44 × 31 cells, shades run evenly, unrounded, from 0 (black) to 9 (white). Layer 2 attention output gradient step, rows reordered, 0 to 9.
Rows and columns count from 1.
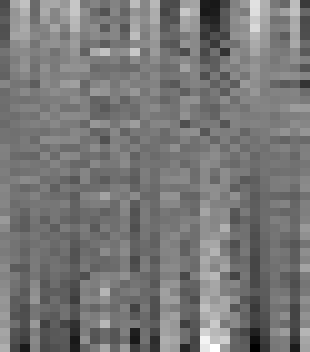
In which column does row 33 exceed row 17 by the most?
21
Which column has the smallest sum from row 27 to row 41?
26
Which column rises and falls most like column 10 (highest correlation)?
14
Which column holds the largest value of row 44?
22
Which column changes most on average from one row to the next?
11
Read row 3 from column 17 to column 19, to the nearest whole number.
3 3 6
